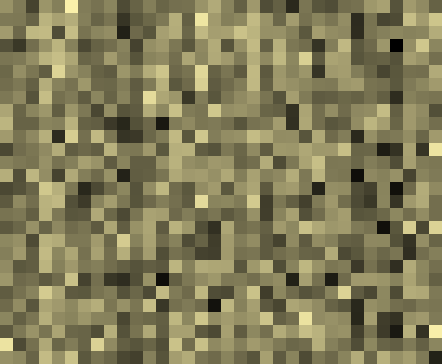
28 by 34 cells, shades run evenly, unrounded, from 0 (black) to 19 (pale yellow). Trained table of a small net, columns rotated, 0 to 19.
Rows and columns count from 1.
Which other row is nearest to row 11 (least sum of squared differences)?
3
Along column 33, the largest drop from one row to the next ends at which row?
26
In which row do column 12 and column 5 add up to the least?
11
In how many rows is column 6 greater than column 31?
27
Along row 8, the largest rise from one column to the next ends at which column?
12
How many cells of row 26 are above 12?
11
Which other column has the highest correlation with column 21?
14
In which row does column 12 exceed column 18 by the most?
8
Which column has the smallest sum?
31
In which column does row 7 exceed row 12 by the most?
16
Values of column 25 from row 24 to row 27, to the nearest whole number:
11 11 14 14
